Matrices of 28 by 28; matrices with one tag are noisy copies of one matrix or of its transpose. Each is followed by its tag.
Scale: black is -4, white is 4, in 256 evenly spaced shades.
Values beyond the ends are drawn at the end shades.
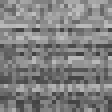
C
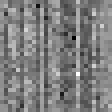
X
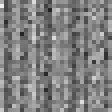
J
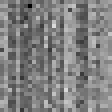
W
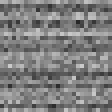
J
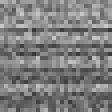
C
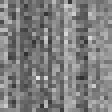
W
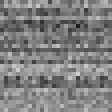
W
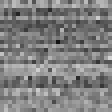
W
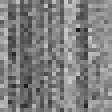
W
